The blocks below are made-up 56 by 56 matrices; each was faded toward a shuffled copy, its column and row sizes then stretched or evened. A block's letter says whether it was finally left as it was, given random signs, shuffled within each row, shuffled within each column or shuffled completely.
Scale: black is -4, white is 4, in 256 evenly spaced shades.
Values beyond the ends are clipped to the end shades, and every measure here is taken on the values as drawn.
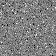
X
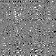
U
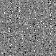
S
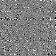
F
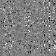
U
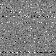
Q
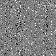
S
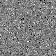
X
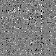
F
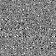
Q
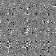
U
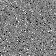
X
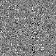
F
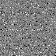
Q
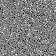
X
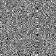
U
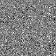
F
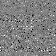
Q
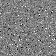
X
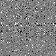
U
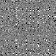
U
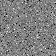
X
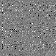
U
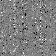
S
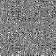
U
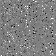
S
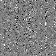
S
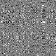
U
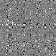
U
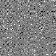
U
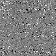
Q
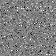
Q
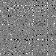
U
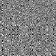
U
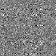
U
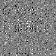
U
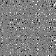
U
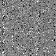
S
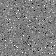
X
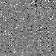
U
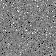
X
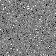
X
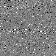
Q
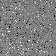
X
